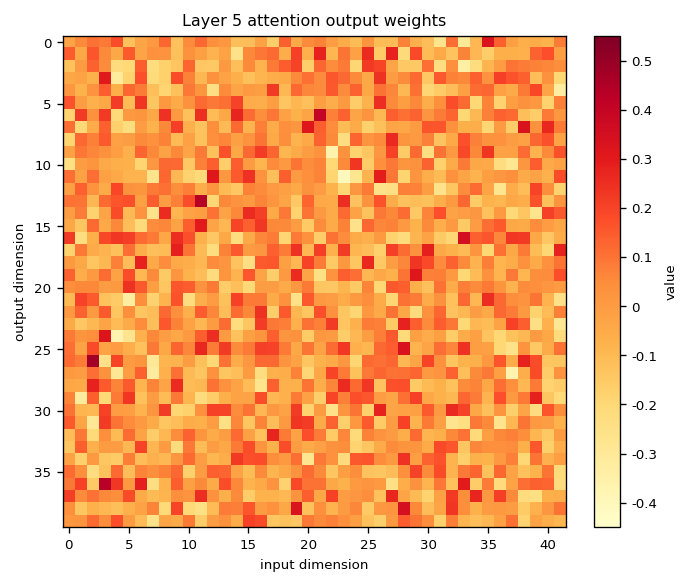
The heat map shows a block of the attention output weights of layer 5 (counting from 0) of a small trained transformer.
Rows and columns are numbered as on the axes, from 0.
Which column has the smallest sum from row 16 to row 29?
40
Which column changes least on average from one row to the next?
18
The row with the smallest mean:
24
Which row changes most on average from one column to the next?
36
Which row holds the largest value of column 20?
7
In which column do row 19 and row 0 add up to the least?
33
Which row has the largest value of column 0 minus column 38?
37
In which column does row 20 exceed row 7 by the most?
5
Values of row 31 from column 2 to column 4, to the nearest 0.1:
-0.3 0.2 0.1
